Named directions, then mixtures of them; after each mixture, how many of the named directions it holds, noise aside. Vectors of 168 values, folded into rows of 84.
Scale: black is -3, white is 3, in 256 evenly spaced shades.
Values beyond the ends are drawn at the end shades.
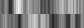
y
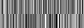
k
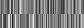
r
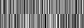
two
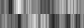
one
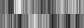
one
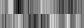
one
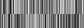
three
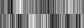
two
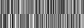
one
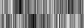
three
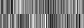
three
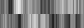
one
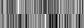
two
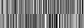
one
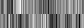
three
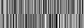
one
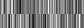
three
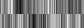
two
